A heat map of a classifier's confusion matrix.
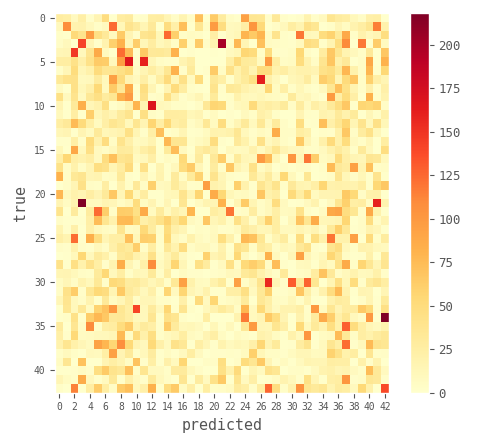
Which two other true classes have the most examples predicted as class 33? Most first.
23, 16
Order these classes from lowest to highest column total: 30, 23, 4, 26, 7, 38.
30, 38, 23, 4, 7, 26
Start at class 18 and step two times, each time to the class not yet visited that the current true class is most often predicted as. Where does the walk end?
24
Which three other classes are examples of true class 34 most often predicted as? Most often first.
42, 24, 40
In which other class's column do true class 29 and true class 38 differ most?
7
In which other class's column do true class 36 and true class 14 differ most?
32
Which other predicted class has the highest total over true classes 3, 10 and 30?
21
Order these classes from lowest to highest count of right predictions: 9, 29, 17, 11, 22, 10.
29, 11, 17, 10, 9, 22
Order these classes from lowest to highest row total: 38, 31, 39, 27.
38, 39, 27, 31
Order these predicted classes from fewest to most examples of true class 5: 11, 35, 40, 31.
31, 35, 40, 11
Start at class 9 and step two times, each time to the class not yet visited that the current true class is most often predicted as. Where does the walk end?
37
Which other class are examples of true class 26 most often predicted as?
10
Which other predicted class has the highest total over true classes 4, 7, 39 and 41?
26
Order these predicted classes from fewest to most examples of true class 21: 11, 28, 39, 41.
11, 39, 28, 41
